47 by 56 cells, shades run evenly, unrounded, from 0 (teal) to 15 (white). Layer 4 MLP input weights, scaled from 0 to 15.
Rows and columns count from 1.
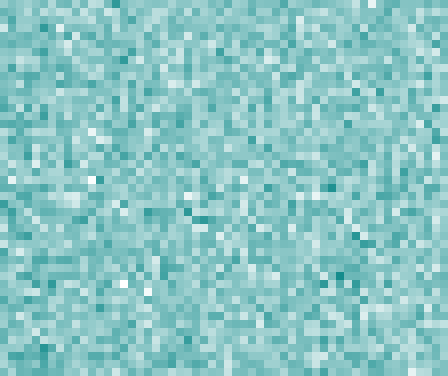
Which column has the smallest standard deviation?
56
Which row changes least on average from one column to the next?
3
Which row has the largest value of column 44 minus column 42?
24
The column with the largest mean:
40
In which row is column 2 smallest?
27
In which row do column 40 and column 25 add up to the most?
25
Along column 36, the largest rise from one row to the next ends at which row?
12
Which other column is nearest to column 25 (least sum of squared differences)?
31
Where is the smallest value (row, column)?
35, 43
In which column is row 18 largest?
13
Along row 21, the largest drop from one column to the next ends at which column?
9
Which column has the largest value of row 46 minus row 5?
29
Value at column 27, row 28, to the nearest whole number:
4
